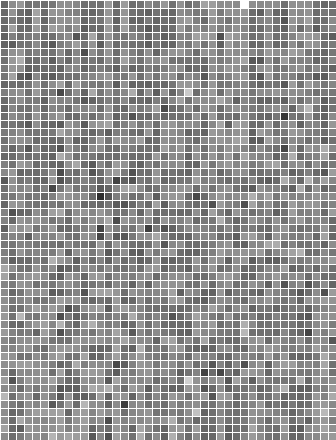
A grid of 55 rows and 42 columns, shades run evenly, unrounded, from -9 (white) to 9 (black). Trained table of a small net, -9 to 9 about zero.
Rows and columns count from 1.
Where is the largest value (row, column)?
25, 13
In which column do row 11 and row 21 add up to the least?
10
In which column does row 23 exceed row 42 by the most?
15
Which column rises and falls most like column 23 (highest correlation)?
9
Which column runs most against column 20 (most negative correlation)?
16
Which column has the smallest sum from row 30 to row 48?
1
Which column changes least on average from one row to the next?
6
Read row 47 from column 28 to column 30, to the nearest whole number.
4 1 2
